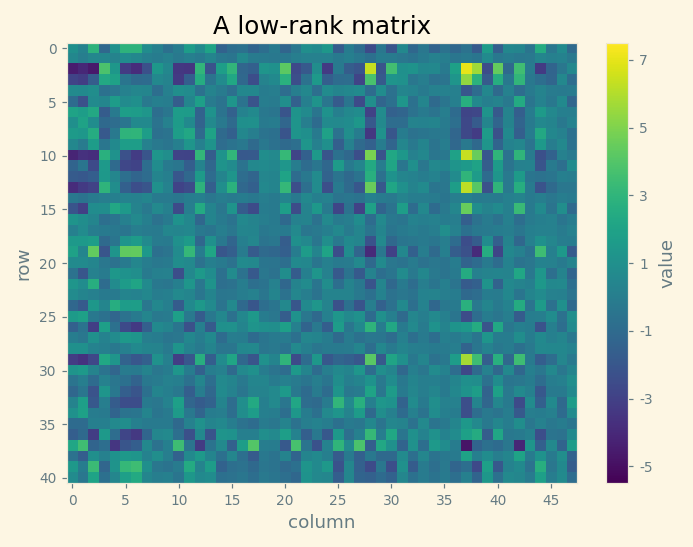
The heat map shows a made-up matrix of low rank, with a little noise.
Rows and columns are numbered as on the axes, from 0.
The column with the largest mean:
37
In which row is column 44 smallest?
2
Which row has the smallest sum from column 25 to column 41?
19
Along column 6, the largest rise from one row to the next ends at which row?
27
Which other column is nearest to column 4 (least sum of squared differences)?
23
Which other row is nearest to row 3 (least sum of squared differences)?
29
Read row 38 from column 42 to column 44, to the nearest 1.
2 0 1
